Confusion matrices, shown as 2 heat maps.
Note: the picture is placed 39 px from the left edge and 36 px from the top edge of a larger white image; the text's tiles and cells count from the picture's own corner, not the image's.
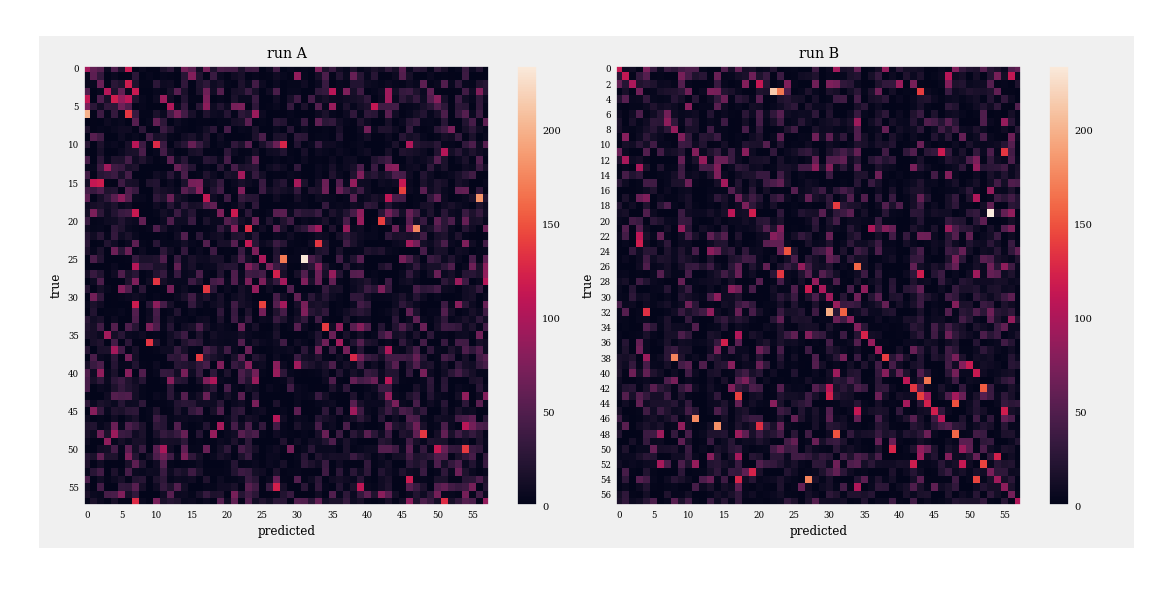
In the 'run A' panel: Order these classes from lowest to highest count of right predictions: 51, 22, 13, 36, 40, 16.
22, 40, 51, 13, 16, 36
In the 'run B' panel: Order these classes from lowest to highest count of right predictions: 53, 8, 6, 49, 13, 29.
6, 13, 49, 53, 8, 29
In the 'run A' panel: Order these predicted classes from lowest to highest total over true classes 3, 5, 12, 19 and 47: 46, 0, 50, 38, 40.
40, 38, 50, 46, 0
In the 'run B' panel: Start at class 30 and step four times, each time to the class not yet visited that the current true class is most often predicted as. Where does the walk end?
52
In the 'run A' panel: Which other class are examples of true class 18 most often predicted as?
17
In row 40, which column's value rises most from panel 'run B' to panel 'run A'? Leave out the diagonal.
27
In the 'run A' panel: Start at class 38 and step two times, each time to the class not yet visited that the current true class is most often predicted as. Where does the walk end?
45
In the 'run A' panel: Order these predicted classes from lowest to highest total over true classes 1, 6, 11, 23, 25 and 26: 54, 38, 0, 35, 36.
35, 36, 38, 54, 0
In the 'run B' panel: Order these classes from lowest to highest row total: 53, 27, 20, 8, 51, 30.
20, 8, 53, 30, 27, 51
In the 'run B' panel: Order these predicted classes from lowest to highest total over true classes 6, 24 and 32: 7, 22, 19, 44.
44, 22, 19, 7
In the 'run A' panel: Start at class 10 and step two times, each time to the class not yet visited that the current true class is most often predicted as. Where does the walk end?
57
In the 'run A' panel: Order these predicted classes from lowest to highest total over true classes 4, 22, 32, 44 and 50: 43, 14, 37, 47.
37, 47, 14, 43
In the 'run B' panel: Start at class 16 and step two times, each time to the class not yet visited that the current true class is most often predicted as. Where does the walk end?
19
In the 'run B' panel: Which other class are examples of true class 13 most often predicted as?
3
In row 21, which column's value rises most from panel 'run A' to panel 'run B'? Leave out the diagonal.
36
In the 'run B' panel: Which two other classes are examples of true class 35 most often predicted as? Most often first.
17, 27
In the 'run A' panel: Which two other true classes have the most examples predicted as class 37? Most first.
21, 3
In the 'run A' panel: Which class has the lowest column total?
26
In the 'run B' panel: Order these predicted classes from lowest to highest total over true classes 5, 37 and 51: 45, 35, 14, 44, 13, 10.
44, 45, 35, 13, 10, 14
